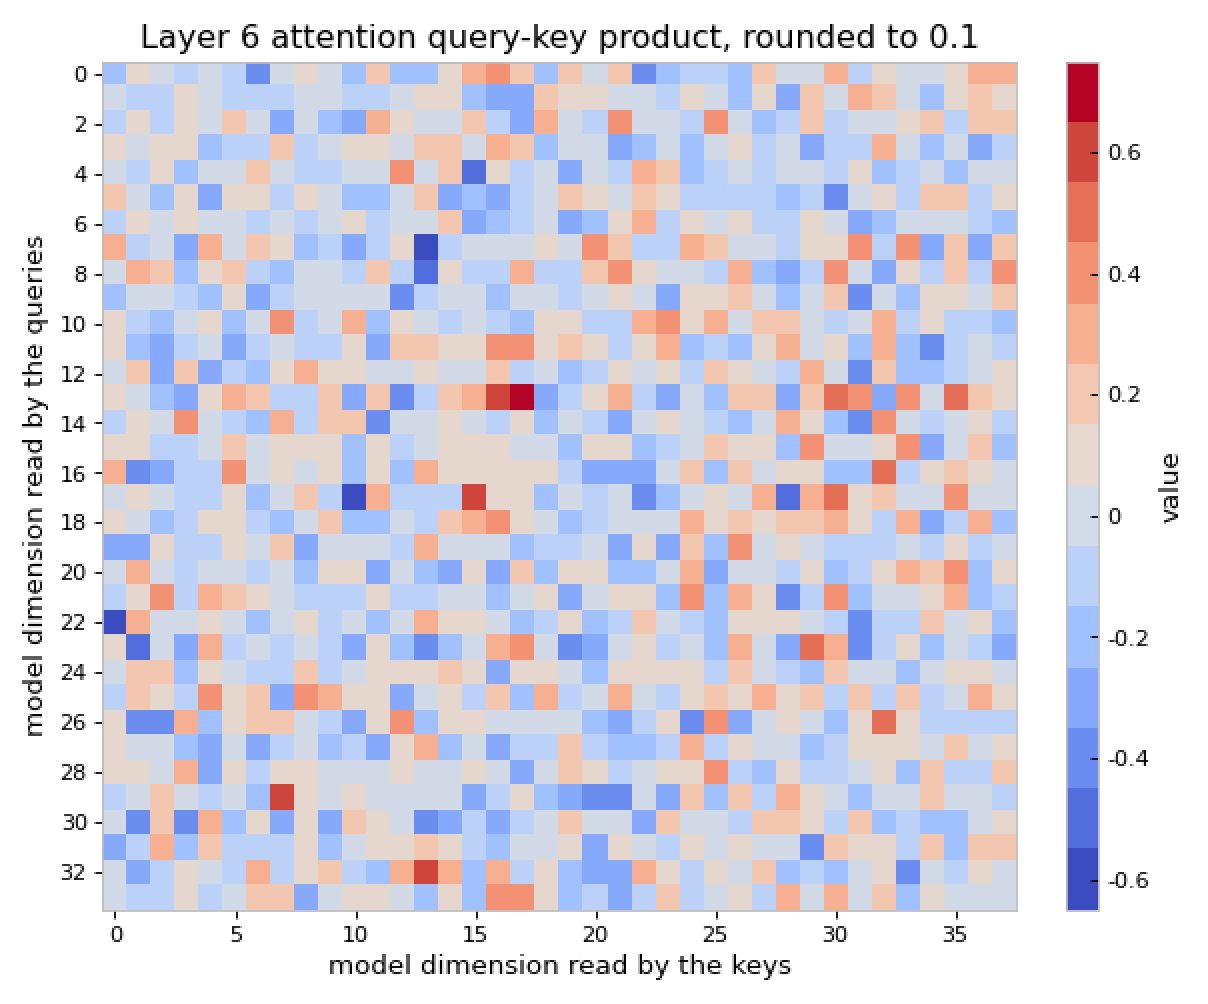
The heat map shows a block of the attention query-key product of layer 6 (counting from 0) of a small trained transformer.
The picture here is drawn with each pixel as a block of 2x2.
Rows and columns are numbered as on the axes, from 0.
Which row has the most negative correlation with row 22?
7
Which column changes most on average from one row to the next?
13
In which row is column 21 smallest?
29
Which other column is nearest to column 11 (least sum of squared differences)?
5
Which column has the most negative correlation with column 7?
21
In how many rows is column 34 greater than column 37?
10
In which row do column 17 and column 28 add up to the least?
1
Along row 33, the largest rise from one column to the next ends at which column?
16
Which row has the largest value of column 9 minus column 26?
14
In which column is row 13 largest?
17
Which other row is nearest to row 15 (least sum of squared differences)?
18
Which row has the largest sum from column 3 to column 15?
32
